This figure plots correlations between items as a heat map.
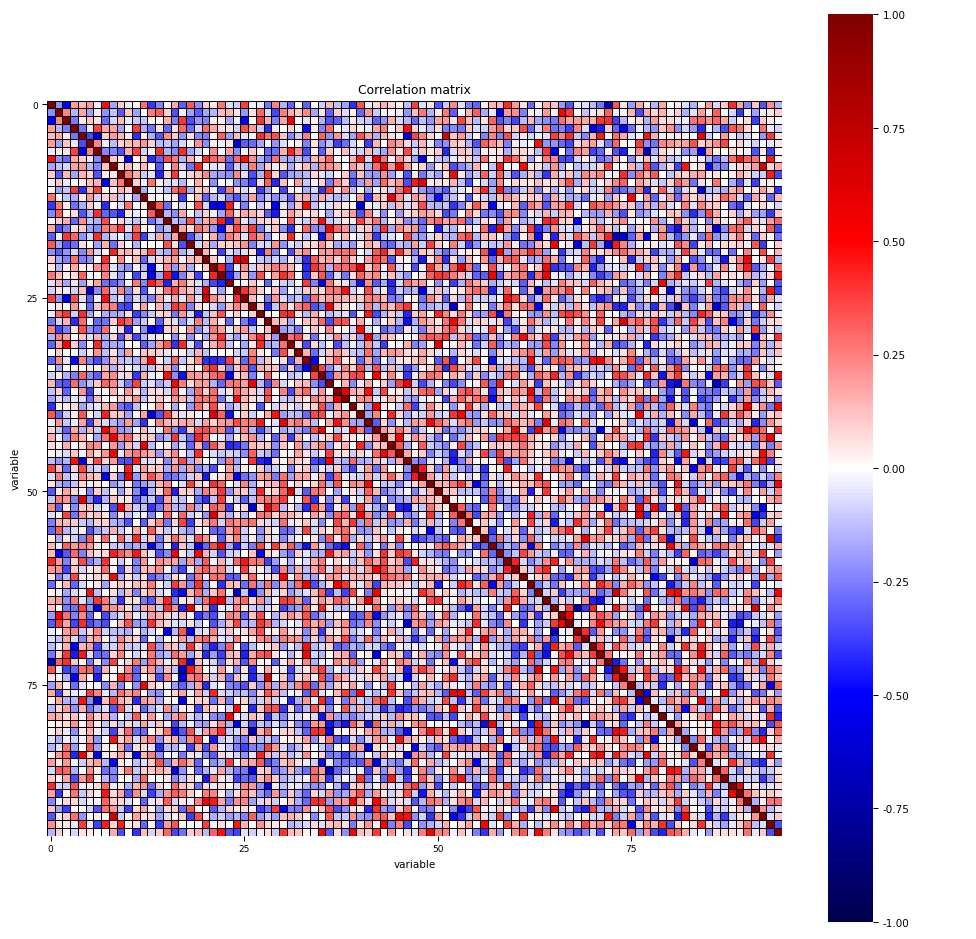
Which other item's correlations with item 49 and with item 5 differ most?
41
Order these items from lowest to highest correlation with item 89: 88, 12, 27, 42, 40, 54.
27, 12, 54, 42, 40, 88
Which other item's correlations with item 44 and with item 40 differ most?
29
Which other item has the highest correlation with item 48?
10
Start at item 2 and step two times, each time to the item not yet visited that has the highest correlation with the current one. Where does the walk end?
50
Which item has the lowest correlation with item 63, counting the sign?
24
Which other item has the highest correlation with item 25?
20
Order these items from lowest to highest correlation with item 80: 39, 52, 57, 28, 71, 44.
71, 28, 52, 44, 39, 57
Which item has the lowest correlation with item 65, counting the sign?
68
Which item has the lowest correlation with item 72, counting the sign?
0
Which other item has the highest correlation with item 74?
28
